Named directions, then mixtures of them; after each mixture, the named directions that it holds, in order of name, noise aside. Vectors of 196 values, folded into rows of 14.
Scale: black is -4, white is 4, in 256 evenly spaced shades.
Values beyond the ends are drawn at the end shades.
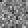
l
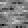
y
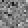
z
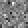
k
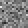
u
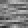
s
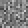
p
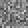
p.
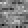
y.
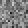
k, l, u.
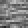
s.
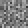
p.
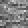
p, s, z.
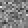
u.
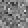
p, z.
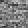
l, s, z.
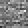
p, s, u.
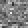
k, s, y.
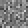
p.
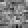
l, y, z.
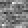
k, y.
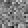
k, l, z.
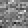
p, s, u.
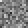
k, l, u.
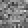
s, y, z.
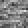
s, y, z.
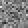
u.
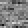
p, s, y.
